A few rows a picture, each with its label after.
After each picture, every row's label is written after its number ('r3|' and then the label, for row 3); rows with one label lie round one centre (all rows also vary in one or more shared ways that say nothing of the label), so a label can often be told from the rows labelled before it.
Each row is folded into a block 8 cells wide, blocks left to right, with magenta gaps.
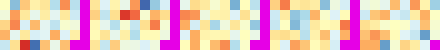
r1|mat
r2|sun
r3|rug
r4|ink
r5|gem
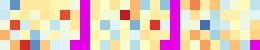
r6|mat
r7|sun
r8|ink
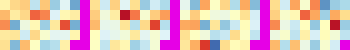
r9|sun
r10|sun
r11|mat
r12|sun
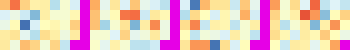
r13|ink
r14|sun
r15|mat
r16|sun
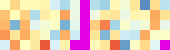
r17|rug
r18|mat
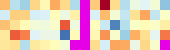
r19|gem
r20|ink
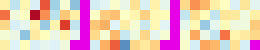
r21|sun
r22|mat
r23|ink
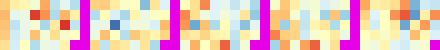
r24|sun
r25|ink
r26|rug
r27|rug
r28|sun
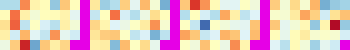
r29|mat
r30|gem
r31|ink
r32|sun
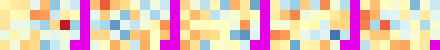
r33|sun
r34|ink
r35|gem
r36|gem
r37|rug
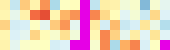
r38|sun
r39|rug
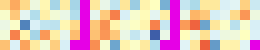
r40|ink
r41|gem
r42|mat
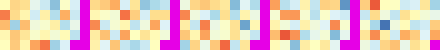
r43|rug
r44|sun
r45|rug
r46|gem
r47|ink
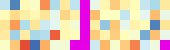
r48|mat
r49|rug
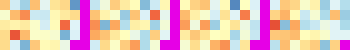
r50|gem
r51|rug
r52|rug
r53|rug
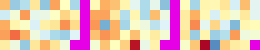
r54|gem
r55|rug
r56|mat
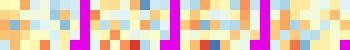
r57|rug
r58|rug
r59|mat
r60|mat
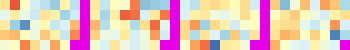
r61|ink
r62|sun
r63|mat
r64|gem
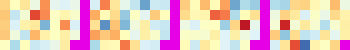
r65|sun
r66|rug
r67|sun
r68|mat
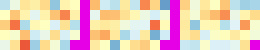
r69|mat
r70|gem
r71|sun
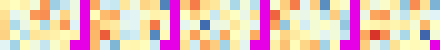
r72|sun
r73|gem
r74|ink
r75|rug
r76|gem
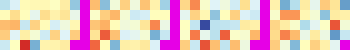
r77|mat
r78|gem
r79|ink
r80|gem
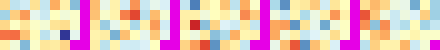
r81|gem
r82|sun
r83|mat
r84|mat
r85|rug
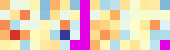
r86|gem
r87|gem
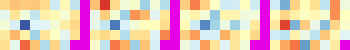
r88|ink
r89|ink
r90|ink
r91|mat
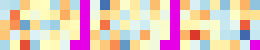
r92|mat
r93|mat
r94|gem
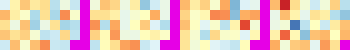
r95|rug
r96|rug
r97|sun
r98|ink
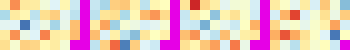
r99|ink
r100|mat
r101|ink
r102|gem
